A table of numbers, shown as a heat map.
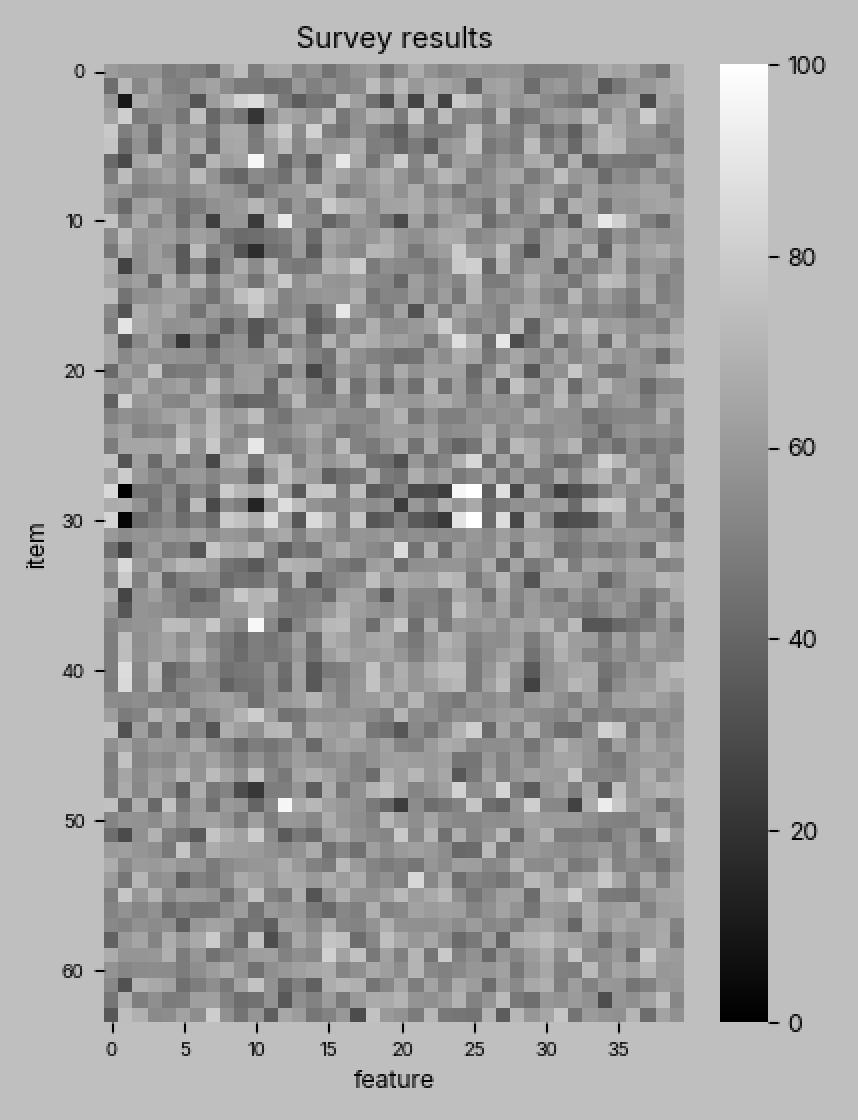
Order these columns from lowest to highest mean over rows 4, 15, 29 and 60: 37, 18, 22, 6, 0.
22, 18, 6, 37, 0
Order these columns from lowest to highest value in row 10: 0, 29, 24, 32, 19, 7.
7, 32, 19, 29, 24, 0
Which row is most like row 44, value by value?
26
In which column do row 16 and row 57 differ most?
16
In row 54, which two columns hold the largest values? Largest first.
21, 34
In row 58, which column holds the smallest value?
11
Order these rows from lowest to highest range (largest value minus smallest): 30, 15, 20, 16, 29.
15, 20, 16, 29, 30
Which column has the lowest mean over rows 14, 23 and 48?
10
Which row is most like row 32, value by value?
51
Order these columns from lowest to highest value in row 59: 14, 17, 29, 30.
14, 29, 30, 17
